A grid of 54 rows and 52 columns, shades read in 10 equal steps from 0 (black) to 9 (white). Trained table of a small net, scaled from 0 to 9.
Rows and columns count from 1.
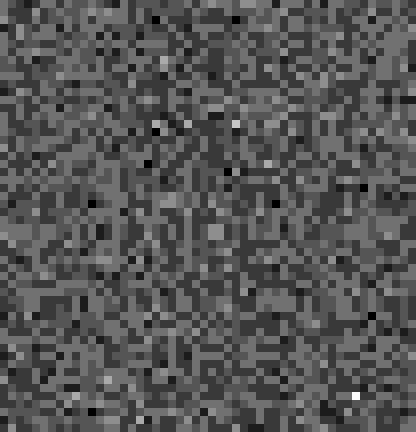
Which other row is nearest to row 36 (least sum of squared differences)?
44
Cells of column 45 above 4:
3
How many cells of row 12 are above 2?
36
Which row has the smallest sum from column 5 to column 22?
11
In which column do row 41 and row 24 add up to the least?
46
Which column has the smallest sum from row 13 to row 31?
17
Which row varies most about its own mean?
50
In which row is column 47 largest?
2
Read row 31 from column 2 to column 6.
5 3 3 4 4
